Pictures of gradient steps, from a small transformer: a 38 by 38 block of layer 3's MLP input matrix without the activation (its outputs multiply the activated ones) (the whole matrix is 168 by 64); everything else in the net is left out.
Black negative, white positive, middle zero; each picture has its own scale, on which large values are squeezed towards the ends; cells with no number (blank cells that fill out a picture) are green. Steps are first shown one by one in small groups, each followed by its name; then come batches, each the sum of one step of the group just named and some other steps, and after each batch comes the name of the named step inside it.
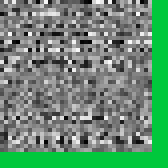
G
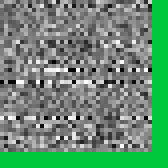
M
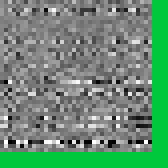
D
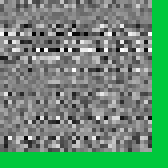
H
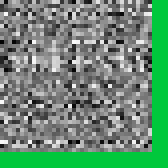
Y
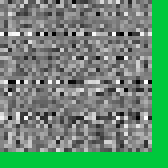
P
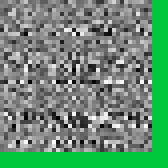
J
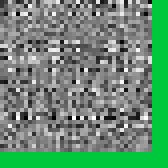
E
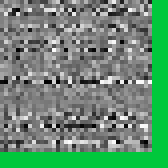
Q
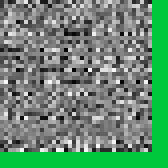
P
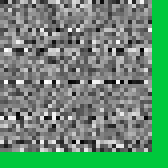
M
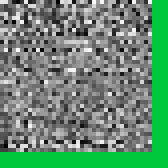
H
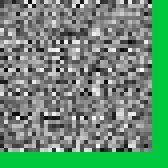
E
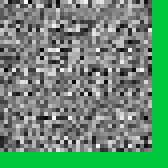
M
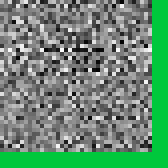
M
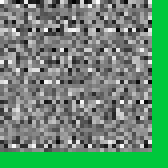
P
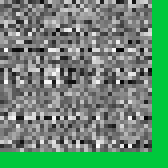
M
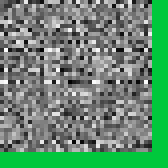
P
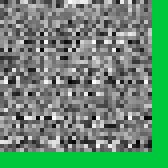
H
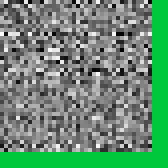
E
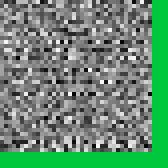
Q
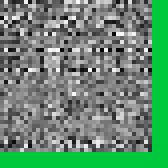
D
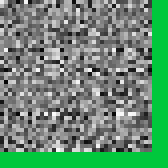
D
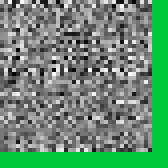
M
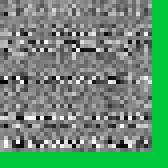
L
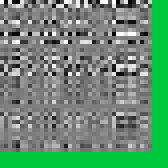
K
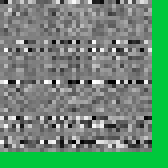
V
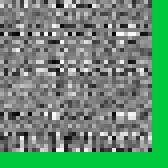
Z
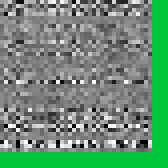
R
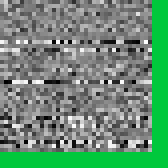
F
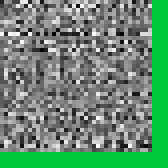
L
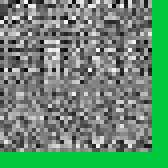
L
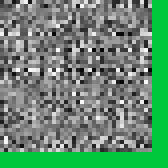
L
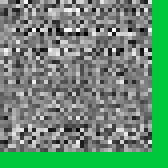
K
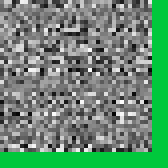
Z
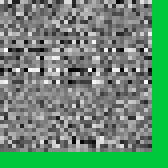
V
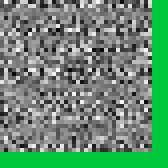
L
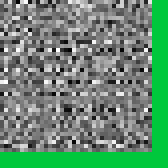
V
